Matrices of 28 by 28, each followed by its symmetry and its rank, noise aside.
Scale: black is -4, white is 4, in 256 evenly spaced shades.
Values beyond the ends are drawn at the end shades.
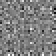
antisymmetric, rank four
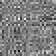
no symmetry, rank four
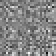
no symmetry, rank three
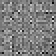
symmetric, rank four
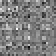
no symmetry, rank four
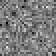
symmetric, rank six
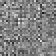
symmetric, rank six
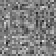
antisymmetric, rank six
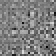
symmetric, rank four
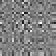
no symmetry, rank three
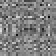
no symmetry, rank three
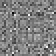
symmetric, rank six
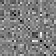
symmetric, rank four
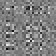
no symmetry, rank three
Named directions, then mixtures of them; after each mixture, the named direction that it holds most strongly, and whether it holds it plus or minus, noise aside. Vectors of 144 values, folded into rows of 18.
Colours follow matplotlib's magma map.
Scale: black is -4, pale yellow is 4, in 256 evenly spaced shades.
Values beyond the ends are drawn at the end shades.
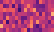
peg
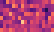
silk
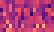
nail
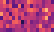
silk, minus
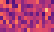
silk, minus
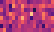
nail, minus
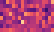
silk, plus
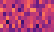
peg, plus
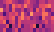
nail, minus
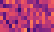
peg, plus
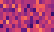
peg, minus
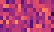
peg, minus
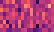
nail, minus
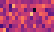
nail, minus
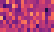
silk, plus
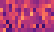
nail, minus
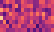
nail, minus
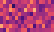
peg, plus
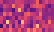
peg, minus
